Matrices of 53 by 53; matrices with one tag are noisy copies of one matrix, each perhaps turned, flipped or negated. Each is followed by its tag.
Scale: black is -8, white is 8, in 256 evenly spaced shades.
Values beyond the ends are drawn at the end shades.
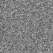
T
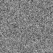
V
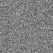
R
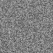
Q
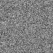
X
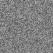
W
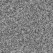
T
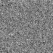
T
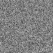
Q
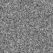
V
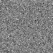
T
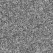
V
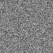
W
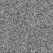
R
